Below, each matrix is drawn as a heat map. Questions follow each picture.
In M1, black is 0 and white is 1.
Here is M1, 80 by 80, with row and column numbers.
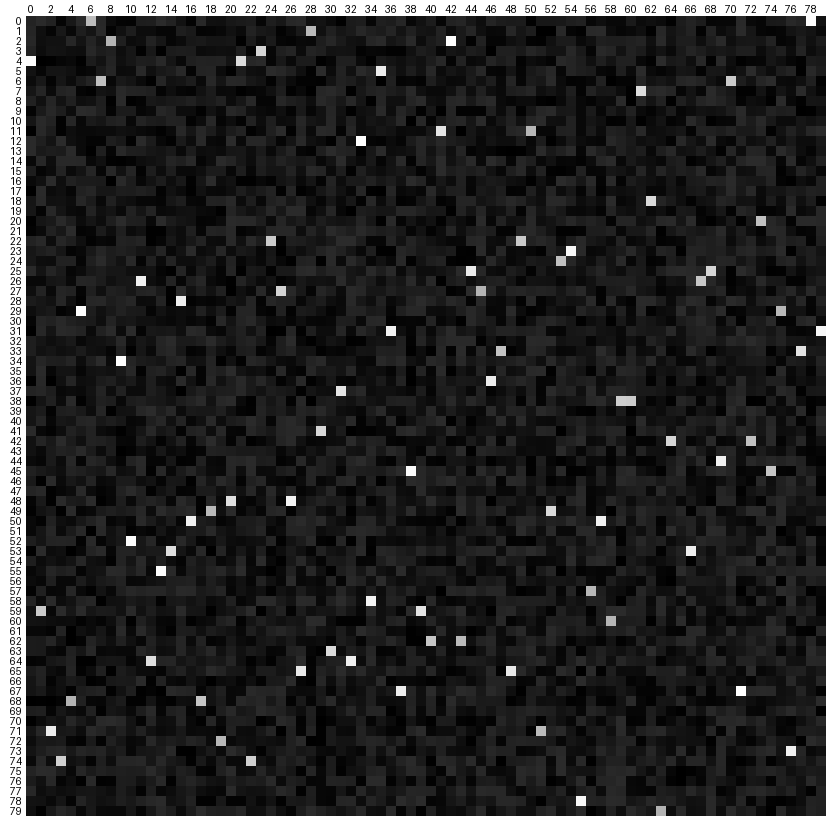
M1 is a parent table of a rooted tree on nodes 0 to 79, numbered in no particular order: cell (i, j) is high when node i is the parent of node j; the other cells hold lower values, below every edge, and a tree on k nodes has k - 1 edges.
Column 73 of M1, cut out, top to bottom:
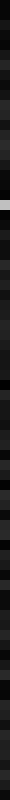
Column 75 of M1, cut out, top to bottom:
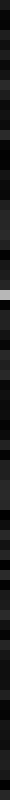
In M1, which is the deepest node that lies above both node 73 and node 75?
48
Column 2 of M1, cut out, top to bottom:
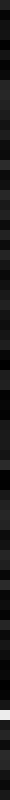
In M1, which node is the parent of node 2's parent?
67
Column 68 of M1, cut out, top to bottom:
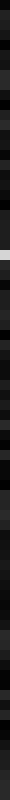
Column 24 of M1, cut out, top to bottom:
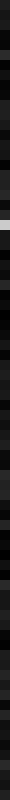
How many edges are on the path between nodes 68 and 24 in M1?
6
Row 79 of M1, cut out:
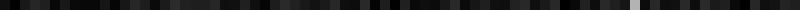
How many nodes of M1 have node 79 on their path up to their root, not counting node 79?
2
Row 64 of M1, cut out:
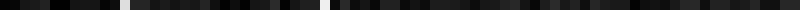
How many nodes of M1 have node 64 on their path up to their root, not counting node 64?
5
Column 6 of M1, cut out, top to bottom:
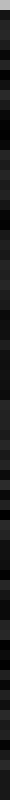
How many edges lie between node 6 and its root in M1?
6
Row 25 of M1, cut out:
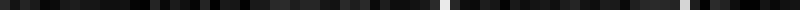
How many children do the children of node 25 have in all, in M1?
3
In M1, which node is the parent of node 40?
62
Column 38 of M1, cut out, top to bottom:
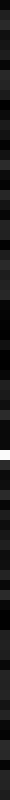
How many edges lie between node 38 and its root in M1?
3
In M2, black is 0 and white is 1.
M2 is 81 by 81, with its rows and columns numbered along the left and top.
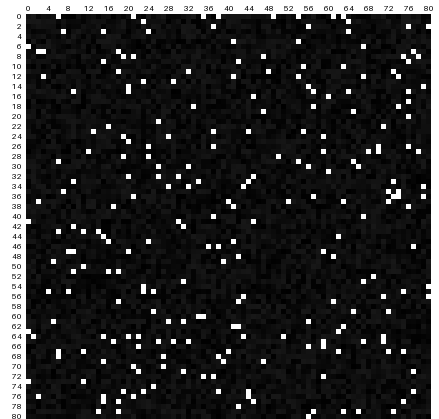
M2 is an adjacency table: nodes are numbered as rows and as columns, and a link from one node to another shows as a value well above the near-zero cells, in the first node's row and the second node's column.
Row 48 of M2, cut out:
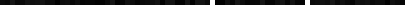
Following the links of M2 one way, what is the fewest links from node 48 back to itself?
5
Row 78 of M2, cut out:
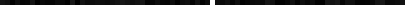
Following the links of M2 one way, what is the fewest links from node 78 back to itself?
8
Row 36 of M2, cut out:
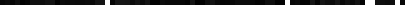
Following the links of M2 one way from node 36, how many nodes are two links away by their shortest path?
10
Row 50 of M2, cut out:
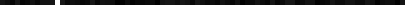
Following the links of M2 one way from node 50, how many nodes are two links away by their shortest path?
4
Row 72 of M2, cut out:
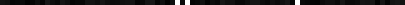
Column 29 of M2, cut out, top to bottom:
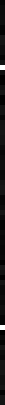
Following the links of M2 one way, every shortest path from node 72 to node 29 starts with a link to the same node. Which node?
node 59
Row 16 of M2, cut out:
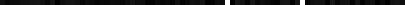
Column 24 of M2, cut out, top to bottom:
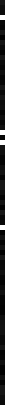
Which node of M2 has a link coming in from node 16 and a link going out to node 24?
node 45
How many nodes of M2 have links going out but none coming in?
3
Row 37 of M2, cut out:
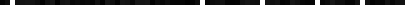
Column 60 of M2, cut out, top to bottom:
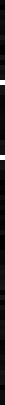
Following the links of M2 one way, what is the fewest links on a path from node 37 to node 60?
5
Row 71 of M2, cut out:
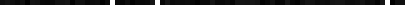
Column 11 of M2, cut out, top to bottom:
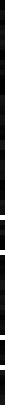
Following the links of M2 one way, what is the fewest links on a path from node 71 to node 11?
5
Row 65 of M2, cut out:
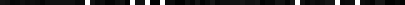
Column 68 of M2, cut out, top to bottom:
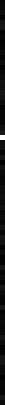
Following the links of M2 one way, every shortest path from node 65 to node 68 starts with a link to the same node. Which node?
node 26
